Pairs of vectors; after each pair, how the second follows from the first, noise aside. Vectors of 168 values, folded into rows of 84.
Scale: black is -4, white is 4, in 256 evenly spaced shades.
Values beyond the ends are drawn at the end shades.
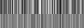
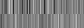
wrapped around, negated, partly zeroed.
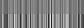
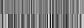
negated.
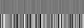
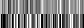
negated, scaled up.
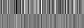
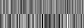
reversed, negated.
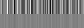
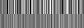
negated.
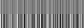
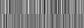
wrapped around, negated, partly zeroed.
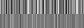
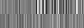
partly zeroed.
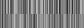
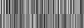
negated.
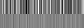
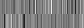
wrapped around, negated, partly zeroed.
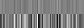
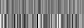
negated.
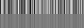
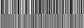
negated.
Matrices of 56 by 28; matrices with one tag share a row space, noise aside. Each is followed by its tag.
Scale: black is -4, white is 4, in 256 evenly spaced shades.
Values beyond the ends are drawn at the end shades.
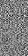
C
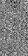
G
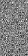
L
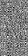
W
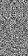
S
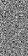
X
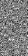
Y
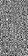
C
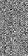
G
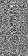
S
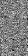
Y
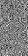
C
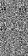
X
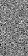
X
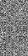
X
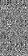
W
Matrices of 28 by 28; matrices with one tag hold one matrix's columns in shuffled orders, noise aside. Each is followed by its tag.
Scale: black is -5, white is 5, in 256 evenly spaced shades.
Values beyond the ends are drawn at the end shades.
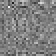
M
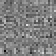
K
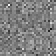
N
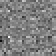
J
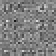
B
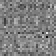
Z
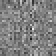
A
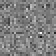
Z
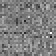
Z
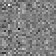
N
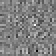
K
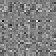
B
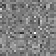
Z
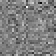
M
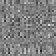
K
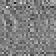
M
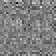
M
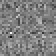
Z
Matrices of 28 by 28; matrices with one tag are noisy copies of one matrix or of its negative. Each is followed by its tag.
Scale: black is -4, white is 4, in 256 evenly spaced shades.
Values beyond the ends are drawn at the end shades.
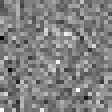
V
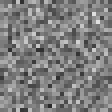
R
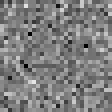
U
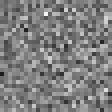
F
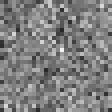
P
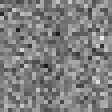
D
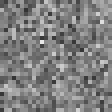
P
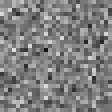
D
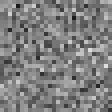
F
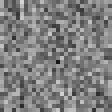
V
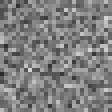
F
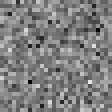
R
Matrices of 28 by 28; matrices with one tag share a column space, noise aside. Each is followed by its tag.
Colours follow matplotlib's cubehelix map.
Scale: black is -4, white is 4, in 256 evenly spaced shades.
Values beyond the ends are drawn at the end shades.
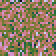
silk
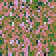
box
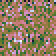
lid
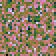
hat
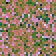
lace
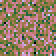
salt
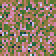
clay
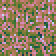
clay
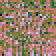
box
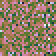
lace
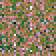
clay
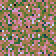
salt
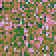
hat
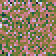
lace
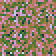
salt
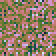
silk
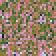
salt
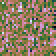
hat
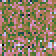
silk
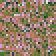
lace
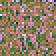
lid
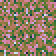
salt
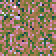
lid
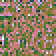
lid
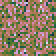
lid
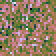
hat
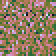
box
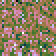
silk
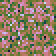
hat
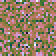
silk
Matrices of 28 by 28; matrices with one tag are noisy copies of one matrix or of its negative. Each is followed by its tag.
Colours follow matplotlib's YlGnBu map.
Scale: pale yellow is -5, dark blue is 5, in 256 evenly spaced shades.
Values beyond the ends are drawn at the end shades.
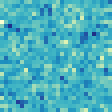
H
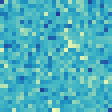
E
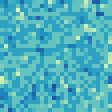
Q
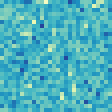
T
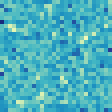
H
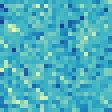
H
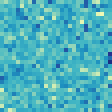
Q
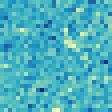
E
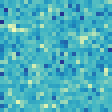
H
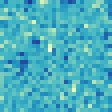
T
